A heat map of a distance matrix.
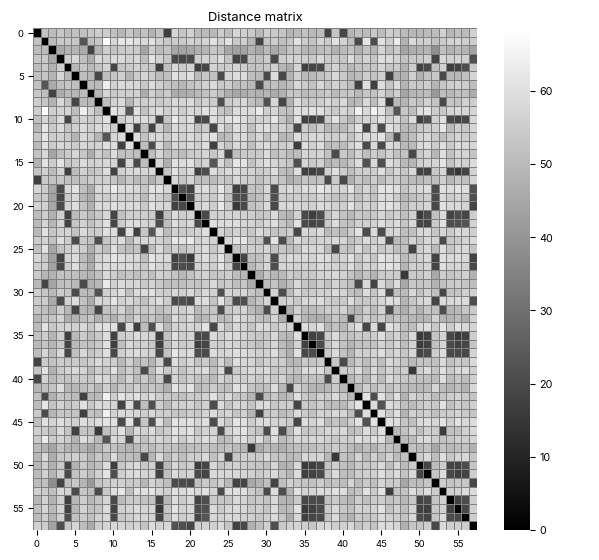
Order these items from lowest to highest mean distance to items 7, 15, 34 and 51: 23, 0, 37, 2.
23, 2, 37, 0
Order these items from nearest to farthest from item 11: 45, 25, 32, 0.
45, 0, 25, 32
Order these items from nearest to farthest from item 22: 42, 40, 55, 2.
55, 2, 40, 42
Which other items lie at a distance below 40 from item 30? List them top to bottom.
5, 8, 24, 32, 46, 53
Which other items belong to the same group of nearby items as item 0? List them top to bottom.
17, 38, 40
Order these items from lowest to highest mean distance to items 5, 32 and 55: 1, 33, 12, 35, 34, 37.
35, 37, 33, 12, 1, 34
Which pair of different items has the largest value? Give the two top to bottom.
1, 9
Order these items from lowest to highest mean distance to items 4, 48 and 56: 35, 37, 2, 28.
35, 37, 28, 2
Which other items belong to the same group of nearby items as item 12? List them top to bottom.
9, 47
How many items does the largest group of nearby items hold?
13
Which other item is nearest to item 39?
49
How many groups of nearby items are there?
11
